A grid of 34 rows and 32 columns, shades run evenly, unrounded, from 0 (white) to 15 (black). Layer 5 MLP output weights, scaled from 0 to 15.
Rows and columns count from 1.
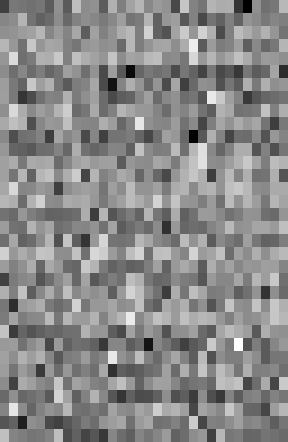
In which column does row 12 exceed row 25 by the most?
15
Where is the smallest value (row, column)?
27, 27
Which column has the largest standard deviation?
22
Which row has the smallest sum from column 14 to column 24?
25
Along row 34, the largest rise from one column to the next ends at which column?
8
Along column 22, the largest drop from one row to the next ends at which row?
12
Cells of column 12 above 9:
6
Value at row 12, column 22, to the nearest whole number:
4
